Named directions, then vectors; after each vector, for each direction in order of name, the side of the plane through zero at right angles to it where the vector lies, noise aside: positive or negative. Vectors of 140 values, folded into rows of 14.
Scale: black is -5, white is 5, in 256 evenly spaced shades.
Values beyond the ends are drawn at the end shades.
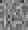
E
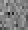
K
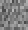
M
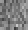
negative, negative, positive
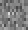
negative, negative, negative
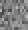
positive, negative, positive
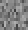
positive, positive, positive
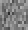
negative, positive, positive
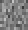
positive, positive, negative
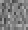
negative, negative, positive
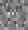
negative, negative, negative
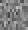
positive, positive, positive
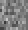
negative, positive, negative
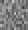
positive, positive, negative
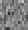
negative, positive, positive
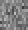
positive, positive, negative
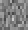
negative, positive, positive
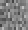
negative, negative, positive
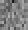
negative, negative, positive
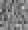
negative, negative, positive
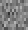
positive, positive, positive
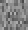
positive, positive, positive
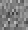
positive, positive, positive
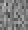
positive, positive, negative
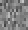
negative, negative, negative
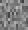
positive, positive, positive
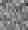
negative, negative, negative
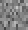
positive, positive, positive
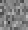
positive, negative, positive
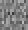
negative, positive, positive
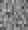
positive, positive, negative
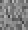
positive, positive, negative
